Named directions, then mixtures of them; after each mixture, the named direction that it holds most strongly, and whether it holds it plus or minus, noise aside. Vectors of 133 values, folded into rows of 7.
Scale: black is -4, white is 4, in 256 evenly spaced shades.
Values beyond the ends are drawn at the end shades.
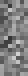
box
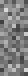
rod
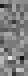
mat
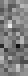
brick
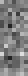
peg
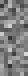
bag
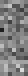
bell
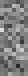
bell, minus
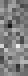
brick, minus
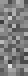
rod, plus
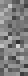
box, minus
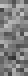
mat, minus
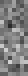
brick, minus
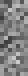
box, plus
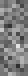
brick, minus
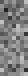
rod, minus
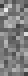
rod, plus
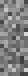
rod, plus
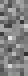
bag, minus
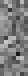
box, minus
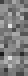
peg, minus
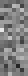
bell, minus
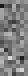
mat, plus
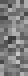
box, plus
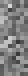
box, minus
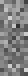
rod, plus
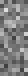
rod, plus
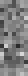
peg, plus
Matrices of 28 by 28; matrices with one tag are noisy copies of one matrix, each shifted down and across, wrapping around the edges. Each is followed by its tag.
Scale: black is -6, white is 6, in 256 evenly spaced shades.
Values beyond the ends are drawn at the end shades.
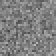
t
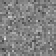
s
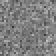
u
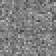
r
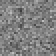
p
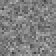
r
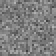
t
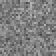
u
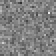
p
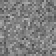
u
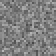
r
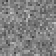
u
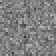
r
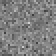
s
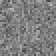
r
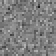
t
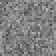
t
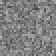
u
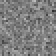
r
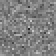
s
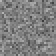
r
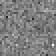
t
